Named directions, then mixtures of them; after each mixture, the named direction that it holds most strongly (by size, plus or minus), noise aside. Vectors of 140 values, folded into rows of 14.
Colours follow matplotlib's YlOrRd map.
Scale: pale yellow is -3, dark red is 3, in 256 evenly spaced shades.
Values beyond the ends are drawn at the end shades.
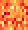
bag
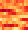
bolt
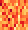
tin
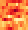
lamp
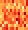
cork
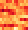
bolt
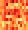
lamp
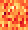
bag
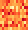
bag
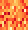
bag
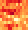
lamp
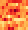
lamp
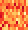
cork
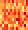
cork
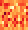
bag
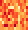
tin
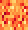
bag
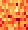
lamp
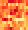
lamp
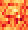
lamp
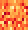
bag
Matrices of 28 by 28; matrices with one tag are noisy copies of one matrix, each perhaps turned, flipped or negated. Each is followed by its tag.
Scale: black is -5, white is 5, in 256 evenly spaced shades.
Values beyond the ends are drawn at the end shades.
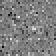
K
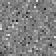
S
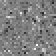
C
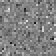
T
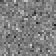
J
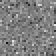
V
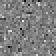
T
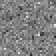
J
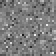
C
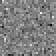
V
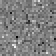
K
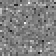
V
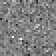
S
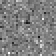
K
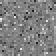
S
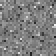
J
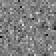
S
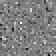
T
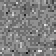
V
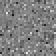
V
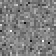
V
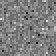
S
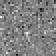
K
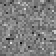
C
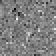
K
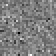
J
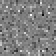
V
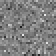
T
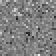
K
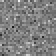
S
